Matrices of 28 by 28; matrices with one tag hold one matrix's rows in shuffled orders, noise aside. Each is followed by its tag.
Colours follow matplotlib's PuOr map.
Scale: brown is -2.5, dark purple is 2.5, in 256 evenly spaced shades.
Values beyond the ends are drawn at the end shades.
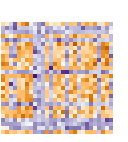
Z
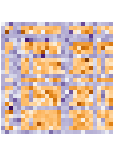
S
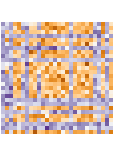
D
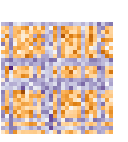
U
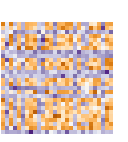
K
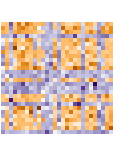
U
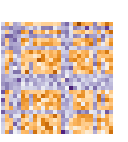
S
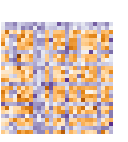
Z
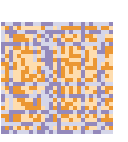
U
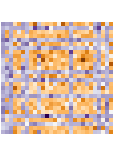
D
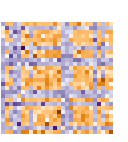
S
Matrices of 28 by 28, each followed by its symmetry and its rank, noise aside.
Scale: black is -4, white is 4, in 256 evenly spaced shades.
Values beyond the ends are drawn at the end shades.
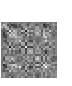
symmetric, rank three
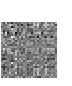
antisymmetric, rank four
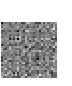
symmetric, rank six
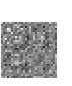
symmetric, rank six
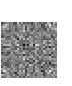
symmetric, rank six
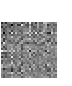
symmetric, rank four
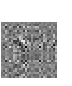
no symmetry, rank four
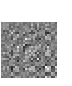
symmetric, rank four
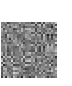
antisymmetric, rank four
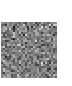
no symmetry, rank six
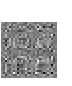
no symmetry, rank four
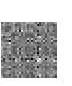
symmetric, rank four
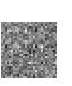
no symmetry, rank four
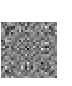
symmetric, rank four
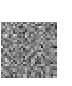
no symmetry, rank six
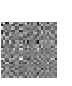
antisymmetric, rank four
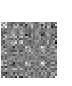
symmetric, rank three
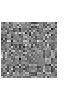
antisymmetric, rank six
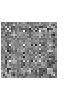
symmetric, rank four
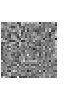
antisymmetric, rank six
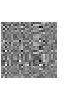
no symmetry, rank four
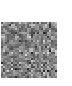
no symmetry, rank six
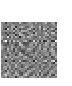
no symmetry, rank three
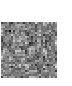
no symmetry, rank six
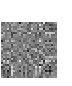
symmetric, rank four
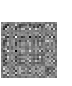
symmetric, rank three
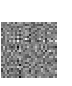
antisymmetric, rank four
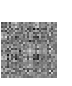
symmetric, rank four
